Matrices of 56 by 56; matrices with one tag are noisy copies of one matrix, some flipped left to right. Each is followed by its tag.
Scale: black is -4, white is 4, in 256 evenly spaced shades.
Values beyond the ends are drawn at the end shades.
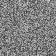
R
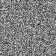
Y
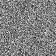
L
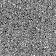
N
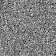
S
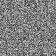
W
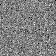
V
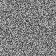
V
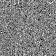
Y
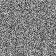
W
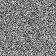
V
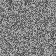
W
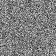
W
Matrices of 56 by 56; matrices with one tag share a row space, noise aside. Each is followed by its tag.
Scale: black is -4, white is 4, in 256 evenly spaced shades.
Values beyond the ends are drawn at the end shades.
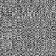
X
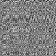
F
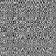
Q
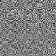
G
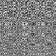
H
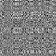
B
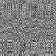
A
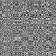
B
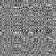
B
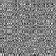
A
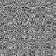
H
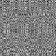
F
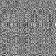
F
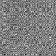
F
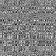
A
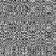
H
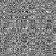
H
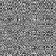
A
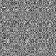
F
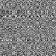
X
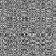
H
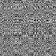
B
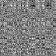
H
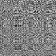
B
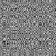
F
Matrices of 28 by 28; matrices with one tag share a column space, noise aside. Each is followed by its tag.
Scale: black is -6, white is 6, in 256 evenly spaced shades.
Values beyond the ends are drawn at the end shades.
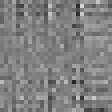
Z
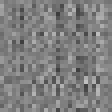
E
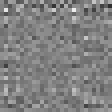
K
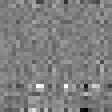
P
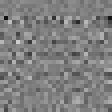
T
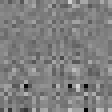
P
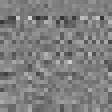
T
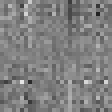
Z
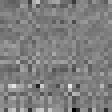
P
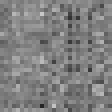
E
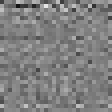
K
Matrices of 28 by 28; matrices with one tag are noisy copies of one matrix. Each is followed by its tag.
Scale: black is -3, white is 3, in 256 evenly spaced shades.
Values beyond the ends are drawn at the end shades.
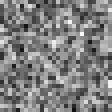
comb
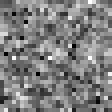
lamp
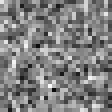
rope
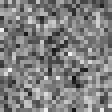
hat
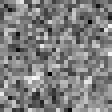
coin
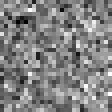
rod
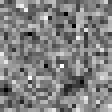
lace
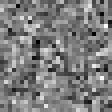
rope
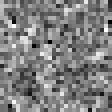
rope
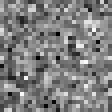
rod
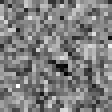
lamp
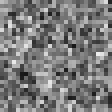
rope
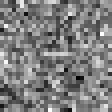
lace
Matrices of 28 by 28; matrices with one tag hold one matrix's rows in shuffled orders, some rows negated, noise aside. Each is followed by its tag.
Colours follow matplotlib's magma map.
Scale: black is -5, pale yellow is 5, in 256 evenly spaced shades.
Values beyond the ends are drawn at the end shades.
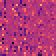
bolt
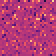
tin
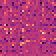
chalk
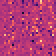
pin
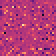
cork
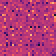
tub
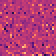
cork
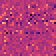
tub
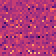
tub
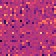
chalk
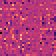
chalk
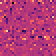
cork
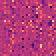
pin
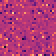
cork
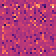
tin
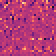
cork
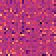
chalk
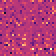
cork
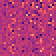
pin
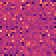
chalk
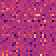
tin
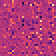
pin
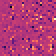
pin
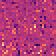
tin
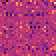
tub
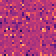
chalk
